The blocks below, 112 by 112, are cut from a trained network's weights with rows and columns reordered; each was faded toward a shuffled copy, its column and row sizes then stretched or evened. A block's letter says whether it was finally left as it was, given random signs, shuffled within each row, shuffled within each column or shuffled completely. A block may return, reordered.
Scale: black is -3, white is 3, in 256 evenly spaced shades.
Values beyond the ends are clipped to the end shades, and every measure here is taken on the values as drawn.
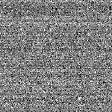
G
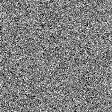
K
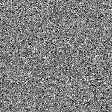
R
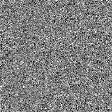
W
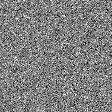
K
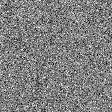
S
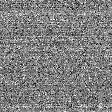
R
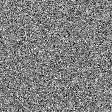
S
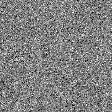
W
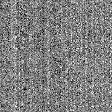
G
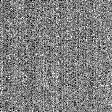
G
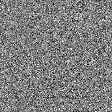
W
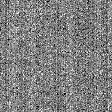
G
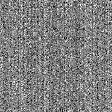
G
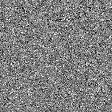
R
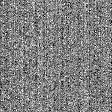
K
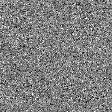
W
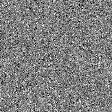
K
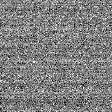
G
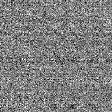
G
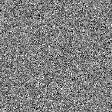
W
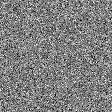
S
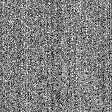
K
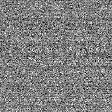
G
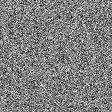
S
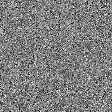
W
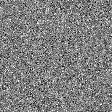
S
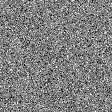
S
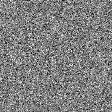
R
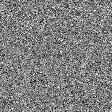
R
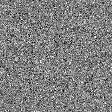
R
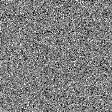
W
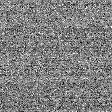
R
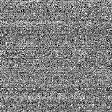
G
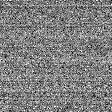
R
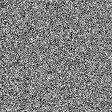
K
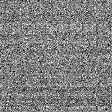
G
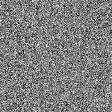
W
